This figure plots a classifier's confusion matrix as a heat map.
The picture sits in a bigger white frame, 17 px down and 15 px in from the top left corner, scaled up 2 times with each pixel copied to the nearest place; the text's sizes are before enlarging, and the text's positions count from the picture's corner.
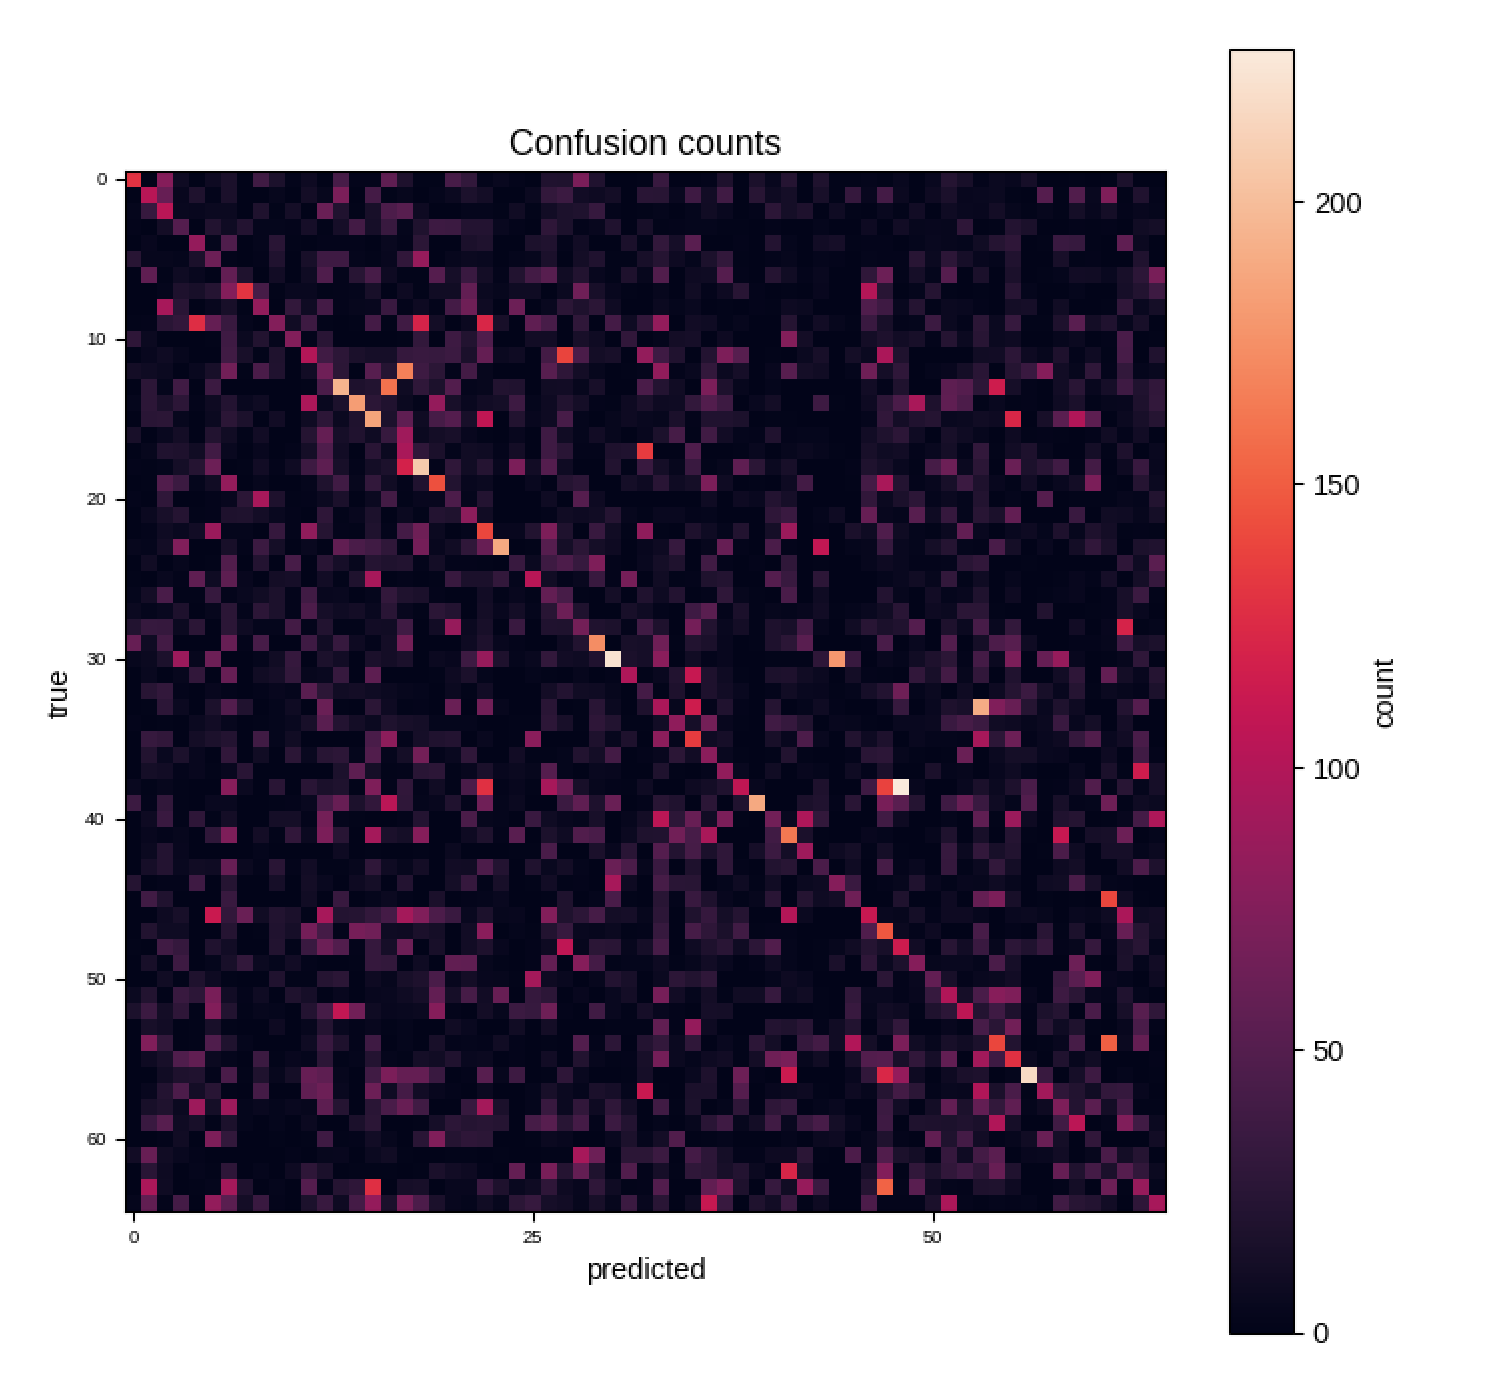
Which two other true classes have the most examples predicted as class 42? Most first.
40, 63
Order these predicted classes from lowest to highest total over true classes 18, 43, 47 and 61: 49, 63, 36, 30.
49, 36, 30, 63
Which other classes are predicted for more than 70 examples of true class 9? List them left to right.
4, 18, 22, 33
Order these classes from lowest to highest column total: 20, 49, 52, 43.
43, 49, 52, 20
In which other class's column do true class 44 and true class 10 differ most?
30
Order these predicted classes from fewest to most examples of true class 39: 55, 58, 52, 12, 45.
55, 58, 45, 12, 52
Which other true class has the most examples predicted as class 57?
12
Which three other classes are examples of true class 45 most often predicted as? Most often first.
61, 54, 53
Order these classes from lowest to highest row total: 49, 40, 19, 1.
49, 1, 19, 40
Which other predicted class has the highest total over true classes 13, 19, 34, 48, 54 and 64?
36
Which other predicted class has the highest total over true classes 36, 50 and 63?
47
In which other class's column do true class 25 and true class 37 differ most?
63
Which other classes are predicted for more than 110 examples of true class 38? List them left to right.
22, 47, 48
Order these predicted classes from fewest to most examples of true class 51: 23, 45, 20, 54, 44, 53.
44, 20, 45, 53, 23, 54
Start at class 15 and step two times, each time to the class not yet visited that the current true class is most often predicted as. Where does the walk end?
53
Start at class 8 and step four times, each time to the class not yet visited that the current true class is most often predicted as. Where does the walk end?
32
